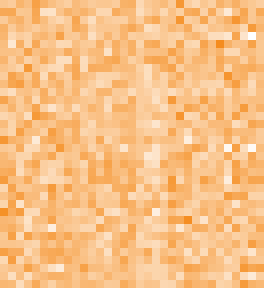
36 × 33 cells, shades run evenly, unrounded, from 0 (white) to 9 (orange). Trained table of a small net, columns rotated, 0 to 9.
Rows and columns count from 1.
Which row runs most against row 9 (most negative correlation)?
32
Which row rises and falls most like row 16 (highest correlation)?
4
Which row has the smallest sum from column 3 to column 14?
29
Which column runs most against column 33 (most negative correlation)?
7
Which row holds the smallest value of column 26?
28
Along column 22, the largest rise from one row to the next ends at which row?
13
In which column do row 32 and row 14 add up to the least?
14
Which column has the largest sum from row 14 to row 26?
22
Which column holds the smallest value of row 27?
20
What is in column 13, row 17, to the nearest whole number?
4
